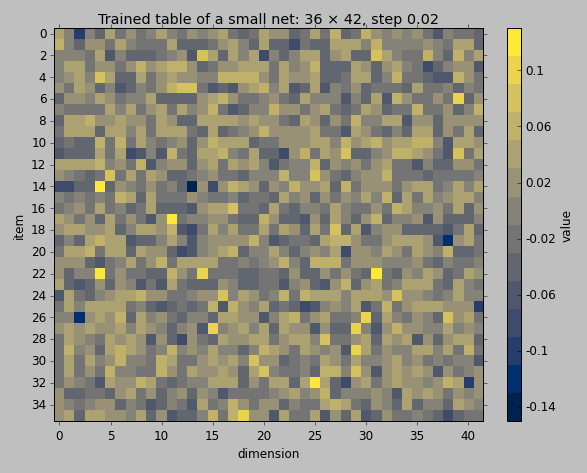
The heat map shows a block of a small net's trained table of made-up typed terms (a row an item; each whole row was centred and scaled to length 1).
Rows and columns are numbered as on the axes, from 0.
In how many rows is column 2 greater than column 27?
12
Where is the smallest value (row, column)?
14, 13
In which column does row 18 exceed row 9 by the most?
27
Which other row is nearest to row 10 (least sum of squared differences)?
24
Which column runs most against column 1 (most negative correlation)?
28
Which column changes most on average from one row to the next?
4
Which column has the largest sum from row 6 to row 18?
15
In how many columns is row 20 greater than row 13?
15
